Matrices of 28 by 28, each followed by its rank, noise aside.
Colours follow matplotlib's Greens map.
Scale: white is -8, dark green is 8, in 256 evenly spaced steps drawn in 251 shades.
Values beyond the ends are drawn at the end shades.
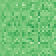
four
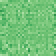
four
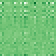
one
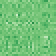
three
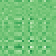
one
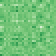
two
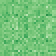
four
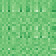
two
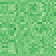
four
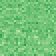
six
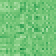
four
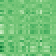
two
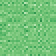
three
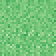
six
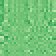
three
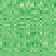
three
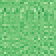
three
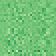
three
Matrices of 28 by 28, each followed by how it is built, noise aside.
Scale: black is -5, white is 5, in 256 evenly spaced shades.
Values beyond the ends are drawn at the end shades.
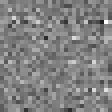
uneven rows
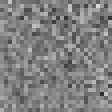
upper triangular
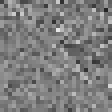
upper triangular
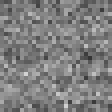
blocks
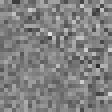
upper triangular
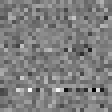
uneven rows
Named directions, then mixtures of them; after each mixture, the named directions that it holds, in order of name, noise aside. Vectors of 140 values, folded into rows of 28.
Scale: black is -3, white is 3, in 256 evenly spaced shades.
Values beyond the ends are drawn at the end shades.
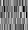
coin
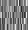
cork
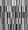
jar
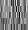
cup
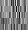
cup.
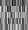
jar.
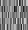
coin, cork.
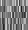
cork, jar.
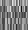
cork, jar.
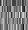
coin, jar.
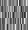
cork.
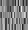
cork, jar.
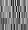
cup.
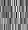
cup.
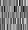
coin, cork.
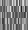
cork, jar.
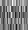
jar.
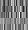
coin, cup.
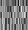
cork, jar.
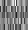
cup, jar.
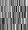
cork, cup.
